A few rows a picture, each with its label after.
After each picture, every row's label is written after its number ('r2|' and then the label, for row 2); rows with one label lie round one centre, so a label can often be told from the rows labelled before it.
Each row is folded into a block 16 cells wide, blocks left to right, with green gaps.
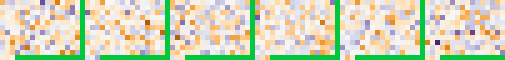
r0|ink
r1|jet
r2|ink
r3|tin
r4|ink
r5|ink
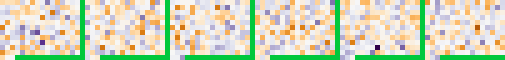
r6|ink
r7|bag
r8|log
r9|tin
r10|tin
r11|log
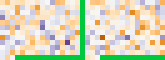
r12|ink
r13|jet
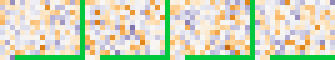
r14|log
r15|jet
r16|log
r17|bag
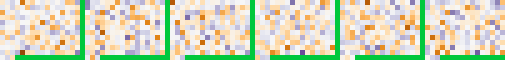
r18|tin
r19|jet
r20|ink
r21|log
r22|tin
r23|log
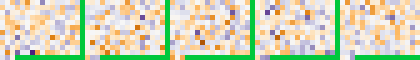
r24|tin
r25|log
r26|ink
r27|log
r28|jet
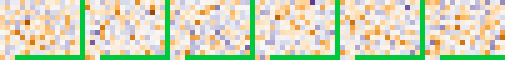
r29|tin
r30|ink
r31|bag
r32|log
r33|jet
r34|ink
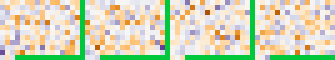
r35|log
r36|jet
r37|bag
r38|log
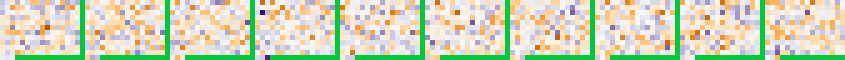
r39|tin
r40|log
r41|ink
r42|jet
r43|ink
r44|tin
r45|ink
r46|bag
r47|tin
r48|tin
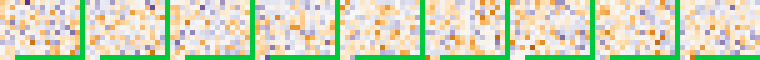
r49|ink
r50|log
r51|ink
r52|jet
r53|log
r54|ink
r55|ink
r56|tin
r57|tin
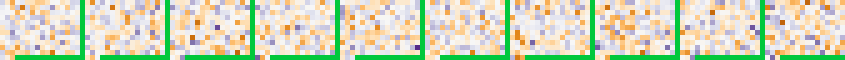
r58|bag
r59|tin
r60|bag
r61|bag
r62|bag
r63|jet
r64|bag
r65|ink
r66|jet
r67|log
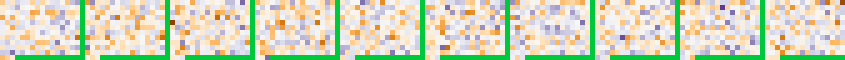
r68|bag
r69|ink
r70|jet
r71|jet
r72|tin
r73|jet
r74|ink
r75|tin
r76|tin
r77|log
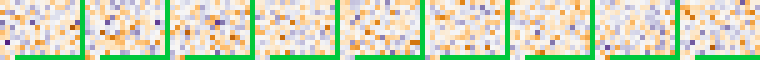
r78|bag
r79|ink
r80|tin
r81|log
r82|log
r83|bag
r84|ink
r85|tin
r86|ink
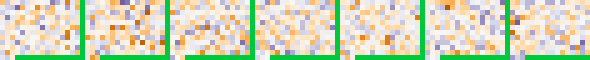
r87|bag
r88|jet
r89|bag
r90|jet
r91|ink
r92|bag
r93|jet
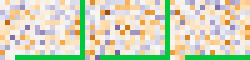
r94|ink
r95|jet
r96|ink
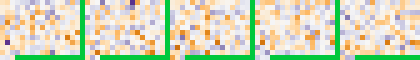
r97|ink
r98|log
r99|jet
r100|jet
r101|log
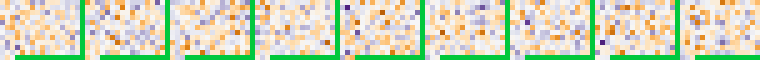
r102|tin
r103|ink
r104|bag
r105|ink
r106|bag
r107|tin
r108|ink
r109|jet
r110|log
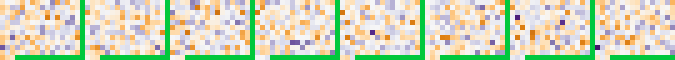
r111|ink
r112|ink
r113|jet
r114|log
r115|ink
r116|ink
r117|log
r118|ink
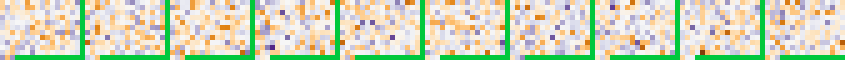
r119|tin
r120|tin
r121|tin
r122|jet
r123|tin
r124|tin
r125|log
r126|bag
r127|log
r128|log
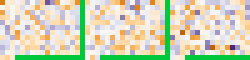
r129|ink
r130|bag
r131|tin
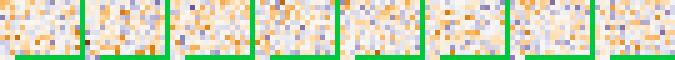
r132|ink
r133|bag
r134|jet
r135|jet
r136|jet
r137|tin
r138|tin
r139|tin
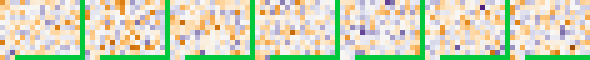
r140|tin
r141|bag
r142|tin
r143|log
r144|ink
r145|tin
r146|ink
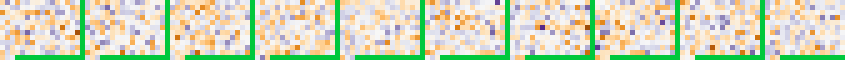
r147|ink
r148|jet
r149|bag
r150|log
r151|ink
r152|ink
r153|bag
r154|ink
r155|ink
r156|bag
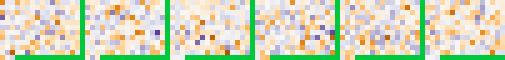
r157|ink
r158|log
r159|bag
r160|bag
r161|ink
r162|log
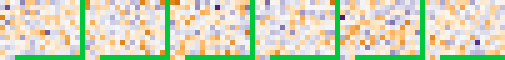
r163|jet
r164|ink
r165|ink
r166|log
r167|tin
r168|ink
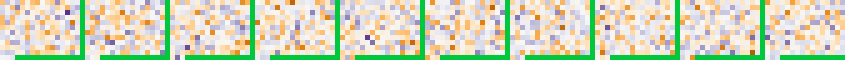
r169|bag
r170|tin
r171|log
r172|bag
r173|log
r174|ink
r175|log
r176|jet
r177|tin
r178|tin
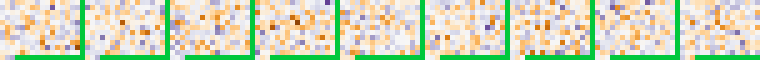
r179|log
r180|log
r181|ink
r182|tin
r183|ink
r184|tin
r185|log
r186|bag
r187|tin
